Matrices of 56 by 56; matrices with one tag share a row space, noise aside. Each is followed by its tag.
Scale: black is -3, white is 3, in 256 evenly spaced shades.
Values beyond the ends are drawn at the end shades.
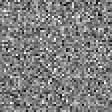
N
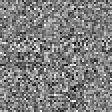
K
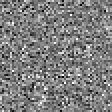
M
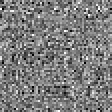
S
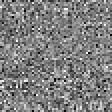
S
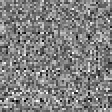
N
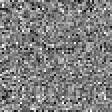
M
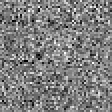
S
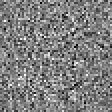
K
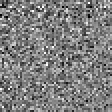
M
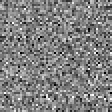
N
